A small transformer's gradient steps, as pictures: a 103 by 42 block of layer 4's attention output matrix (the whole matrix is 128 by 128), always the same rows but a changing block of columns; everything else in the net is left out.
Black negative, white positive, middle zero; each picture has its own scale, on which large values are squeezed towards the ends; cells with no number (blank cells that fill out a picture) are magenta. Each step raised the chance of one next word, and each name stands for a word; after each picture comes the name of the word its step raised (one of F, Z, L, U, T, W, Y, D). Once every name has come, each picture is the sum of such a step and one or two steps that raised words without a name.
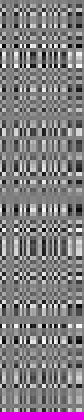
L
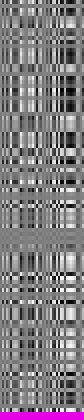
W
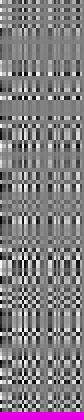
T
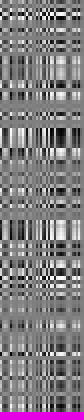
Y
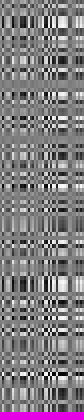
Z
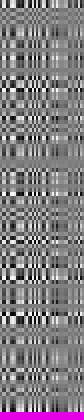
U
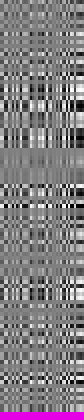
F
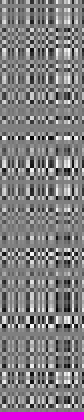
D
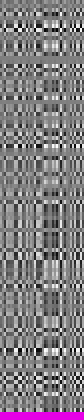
T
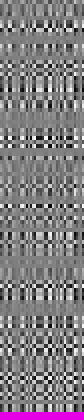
F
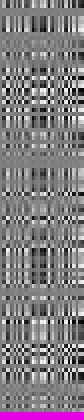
U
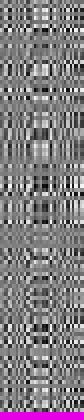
T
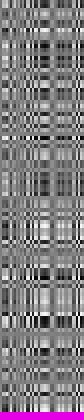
U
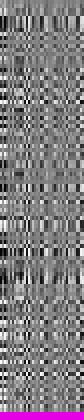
Z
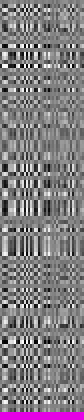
L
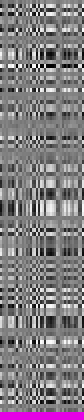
L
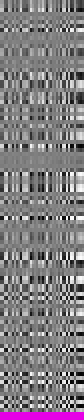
T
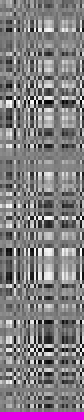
F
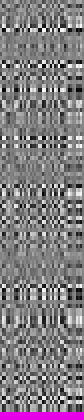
F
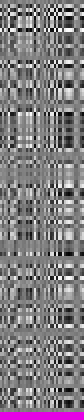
Y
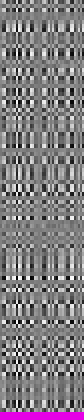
W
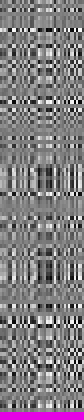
D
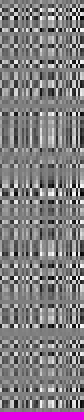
Y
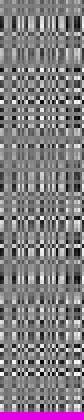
Z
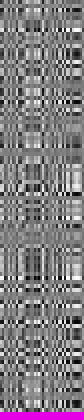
W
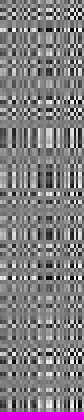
Y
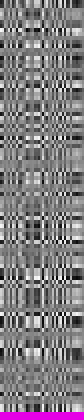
U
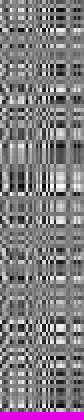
T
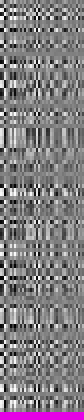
Y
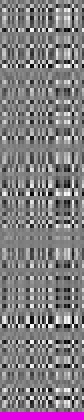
D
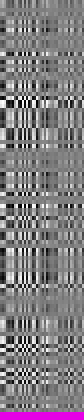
F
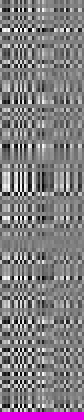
T
